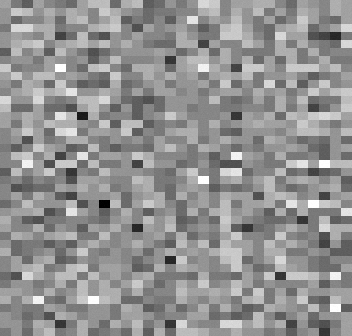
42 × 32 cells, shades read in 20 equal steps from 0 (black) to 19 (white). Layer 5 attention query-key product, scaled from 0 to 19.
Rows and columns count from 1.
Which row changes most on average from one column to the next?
26
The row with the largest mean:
9
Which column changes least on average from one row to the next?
15
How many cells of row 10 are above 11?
15
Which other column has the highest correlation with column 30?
6
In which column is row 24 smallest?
2
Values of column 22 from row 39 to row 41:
10 7 16
